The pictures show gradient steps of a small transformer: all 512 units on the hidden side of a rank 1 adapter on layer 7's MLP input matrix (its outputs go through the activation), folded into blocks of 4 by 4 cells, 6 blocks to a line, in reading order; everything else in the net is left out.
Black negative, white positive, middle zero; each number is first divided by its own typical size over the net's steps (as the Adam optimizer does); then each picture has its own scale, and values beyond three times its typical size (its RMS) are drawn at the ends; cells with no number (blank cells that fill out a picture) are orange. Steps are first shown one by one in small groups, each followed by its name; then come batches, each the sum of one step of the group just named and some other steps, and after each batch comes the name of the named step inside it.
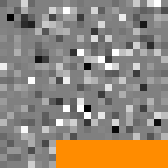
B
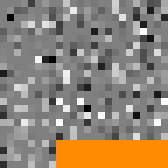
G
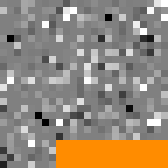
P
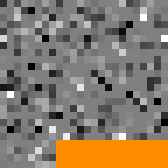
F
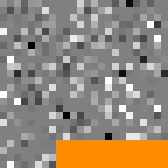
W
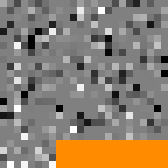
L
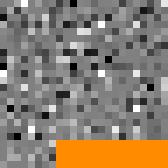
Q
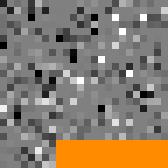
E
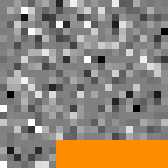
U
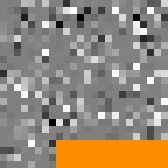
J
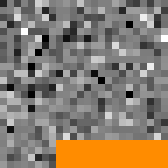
F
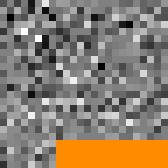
G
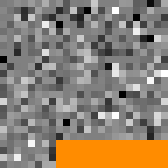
J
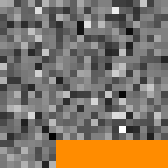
L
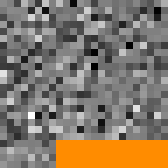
Q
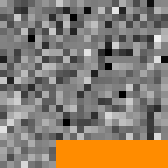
L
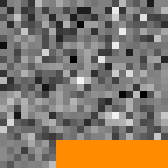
E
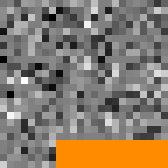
U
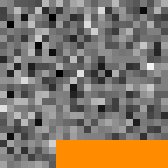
U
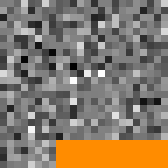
Q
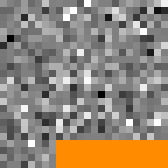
P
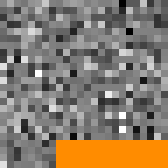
U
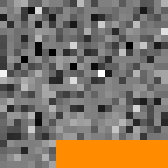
Q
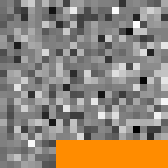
J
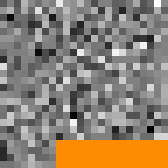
B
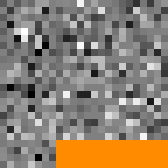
L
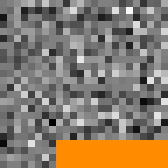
J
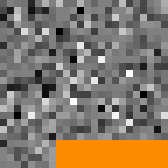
E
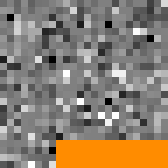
G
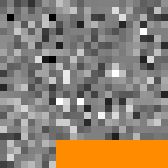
G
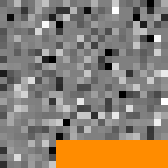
G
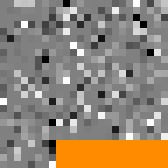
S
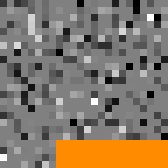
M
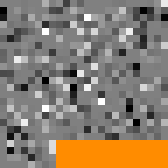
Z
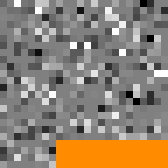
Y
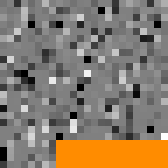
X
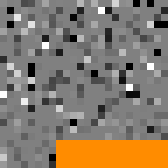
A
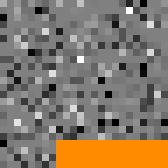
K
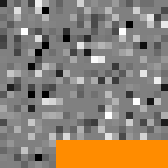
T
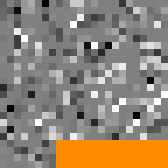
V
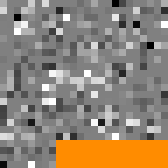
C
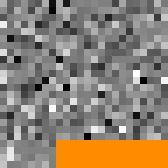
M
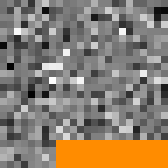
T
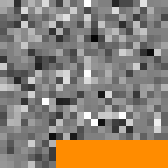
C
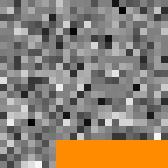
C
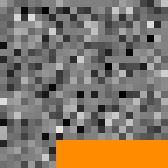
K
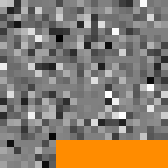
V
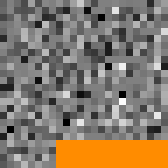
V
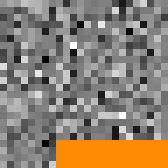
S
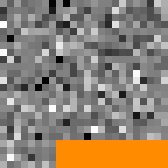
Z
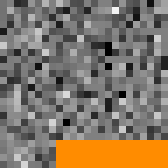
M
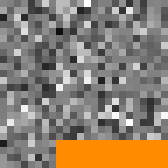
K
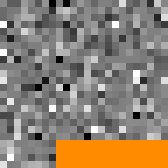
A
